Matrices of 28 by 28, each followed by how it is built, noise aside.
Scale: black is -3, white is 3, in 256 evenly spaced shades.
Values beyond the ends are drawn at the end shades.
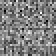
blocks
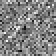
Hankel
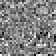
low rank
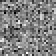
blocks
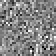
block diagonal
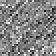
Hankel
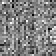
blocks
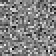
repeating rows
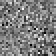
block diagonal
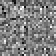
low rank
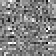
low rank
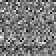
repeating columns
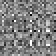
low rank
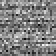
blocks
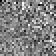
upper triangular
